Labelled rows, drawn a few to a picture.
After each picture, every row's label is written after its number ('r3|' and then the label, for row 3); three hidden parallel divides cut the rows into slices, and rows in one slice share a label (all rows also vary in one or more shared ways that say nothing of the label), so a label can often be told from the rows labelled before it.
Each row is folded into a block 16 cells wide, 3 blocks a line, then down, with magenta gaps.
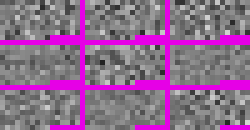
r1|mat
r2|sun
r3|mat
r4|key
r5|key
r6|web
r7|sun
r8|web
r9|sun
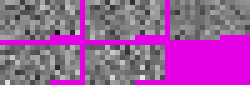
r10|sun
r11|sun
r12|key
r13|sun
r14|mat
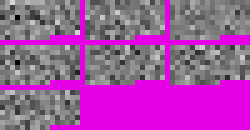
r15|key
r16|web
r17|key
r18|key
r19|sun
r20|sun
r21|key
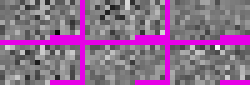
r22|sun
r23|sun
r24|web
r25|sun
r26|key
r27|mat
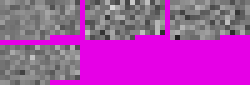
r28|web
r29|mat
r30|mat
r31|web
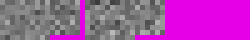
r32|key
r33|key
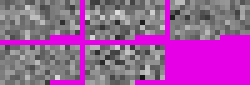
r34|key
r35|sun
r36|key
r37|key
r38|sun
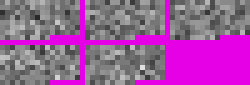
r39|key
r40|sun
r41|mat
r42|key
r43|mat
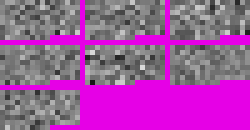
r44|sun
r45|mat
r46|mat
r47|mat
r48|mat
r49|key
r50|sun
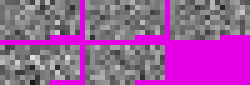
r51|mat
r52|mat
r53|sun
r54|sun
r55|web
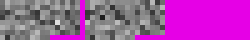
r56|mat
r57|key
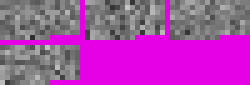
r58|web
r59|sun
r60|key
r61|mat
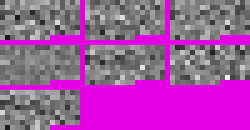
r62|mat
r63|web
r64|mat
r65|web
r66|mat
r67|mat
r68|mat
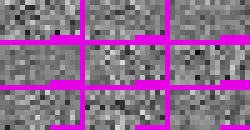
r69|sun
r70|mat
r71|key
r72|web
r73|mat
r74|sun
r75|mat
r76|mat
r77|mat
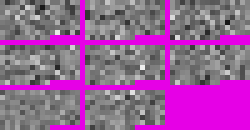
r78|mat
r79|mat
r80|sun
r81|sun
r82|mat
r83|sun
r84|web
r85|mat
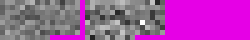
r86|web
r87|mat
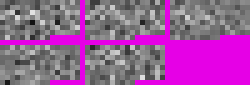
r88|sun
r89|web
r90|web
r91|mat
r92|mat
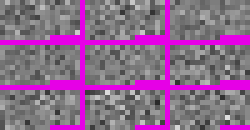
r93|web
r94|mat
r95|web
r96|web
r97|web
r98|mat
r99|sun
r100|mat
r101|sun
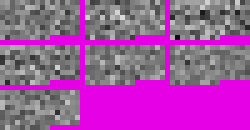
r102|mat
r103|web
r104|mat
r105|mat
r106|web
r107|key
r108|sun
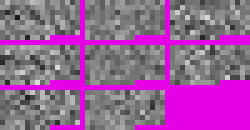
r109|key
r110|key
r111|web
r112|mat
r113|web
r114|mat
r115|sun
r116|mat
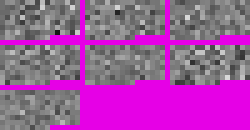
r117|sun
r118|mat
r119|key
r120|mat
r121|web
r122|mat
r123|web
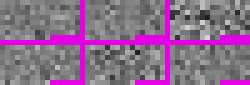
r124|web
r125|web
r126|mat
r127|key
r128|sun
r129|key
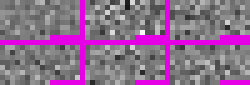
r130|web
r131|mat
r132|mat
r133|key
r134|mat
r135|web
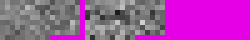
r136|key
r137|mat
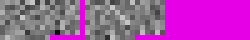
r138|sun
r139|key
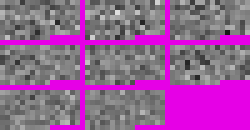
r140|sun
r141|sun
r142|sun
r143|key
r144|web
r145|web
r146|web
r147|key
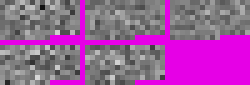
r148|mat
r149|web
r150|web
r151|mat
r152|key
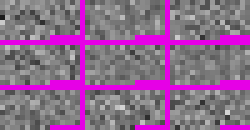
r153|key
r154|key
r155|sun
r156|web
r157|key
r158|web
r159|web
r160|key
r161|mat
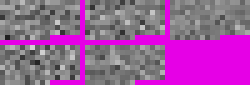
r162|mat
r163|sun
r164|key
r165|sun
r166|web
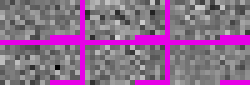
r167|web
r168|mat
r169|mat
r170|sun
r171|mat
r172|web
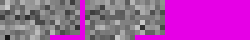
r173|mat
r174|mat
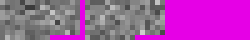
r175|sun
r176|key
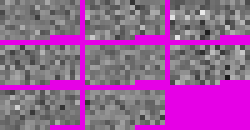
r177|key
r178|sun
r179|sun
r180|web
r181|web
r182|sun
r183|key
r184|key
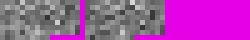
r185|mat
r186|mat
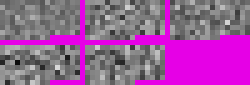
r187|key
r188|sun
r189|mat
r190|mat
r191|web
